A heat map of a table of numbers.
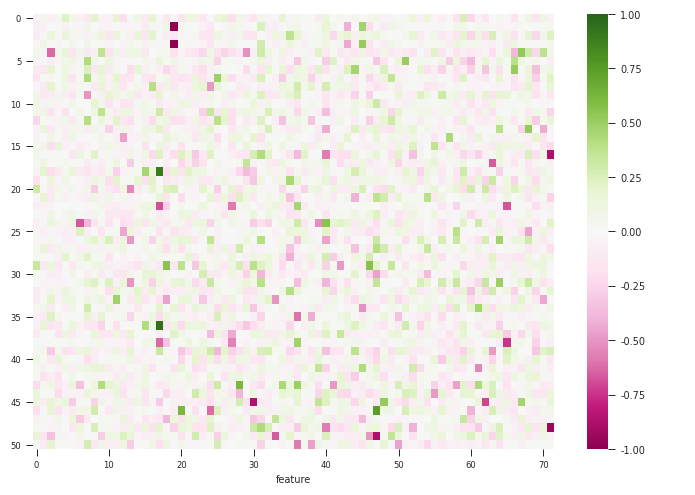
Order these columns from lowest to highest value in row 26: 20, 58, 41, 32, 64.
41, 32, 20, 58, 64
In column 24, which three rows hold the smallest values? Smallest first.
46, 8, 37
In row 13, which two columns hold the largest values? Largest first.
68, 64
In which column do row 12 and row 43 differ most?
34
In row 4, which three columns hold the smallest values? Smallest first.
2, 29, 66
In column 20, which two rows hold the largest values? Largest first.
46, 29
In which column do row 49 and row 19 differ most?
47
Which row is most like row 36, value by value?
18
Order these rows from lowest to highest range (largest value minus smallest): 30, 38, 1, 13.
30, 13, 38, 1
